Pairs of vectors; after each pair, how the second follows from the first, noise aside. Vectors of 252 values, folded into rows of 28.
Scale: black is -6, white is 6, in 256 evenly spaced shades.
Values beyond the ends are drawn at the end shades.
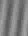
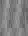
wrapped around, negated, shrunk.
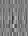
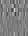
reversed, partly zeroed.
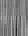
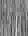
negated.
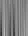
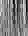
reversed, scaled up.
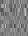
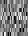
wrapped around, negated, scaled up.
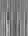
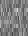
shuffled.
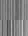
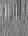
reversed, partly zeroed.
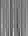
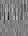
wrapped around, negated, partly zeroed.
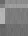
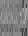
wrapped around, negated, partly zeroed.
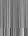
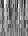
reversed, scaled up.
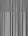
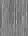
wrapped around, negated, shrunk.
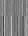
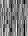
wrapped around, negated, scaled up.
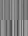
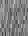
shuffled.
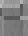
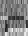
reversed, scaled up.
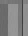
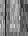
reversed, scaled up.
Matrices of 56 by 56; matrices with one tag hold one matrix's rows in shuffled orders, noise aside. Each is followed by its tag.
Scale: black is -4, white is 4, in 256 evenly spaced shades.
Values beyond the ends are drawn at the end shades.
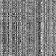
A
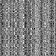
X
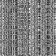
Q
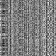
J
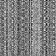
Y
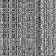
A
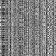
J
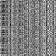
J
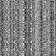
X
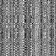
X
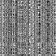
Q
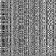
J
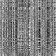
Q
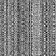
Y
